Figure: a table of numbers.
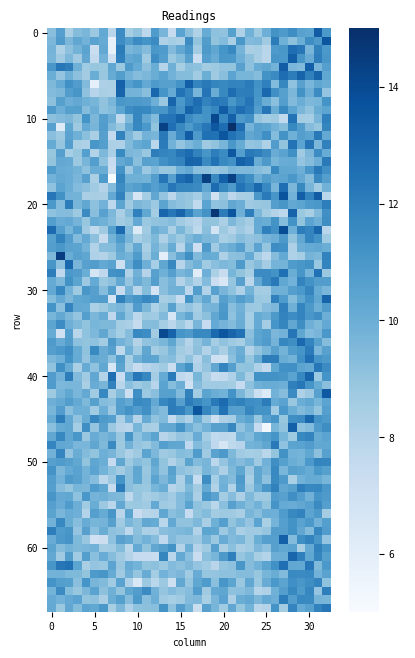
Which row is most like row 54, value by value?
58
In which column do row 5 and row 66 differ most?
31
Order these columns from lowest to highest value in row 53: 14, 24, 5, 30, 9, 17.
14, 17, 9, 24, 5, 30
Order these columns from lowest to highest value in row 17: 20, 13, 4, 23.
4, 23, 13, 20
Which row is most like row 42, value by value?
46
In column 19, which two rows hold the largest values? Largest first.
21, 10
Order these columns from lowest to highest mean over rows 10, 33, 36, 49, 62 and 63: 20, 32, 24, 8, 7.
8, 24, 7, 20, 32
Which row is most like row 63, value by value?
37
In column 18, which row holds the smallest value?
34
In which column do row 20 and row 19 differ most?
32
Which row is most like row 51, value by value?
22
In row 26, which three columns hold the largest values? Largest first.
1, 32, 16
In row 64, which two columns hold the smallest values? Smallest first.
10, 14
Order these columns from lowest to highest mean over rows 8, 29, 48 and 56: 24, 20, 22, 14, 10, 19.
20, 19, 10, 22, 24, 14
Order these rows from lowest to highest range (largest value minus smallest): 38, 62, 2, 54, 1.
54, 62, 38, 2, 1
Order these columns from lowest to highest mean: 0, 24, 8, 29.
24, 8, 0, 29
